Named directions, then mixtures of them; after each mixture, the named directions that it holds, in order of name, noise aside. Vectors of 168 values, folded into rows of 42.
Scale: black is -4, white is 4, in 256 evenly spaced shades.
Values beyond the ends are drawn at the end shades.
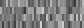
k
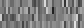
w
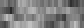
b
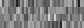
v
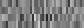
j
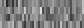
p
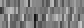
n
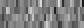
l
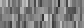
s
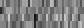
n.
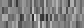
j.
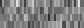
v.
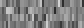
l, n.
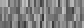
j, s.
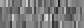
s.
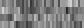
b, n, v.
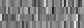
w.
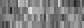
b, k, l.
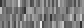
k, n, s.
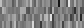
j, k, s.
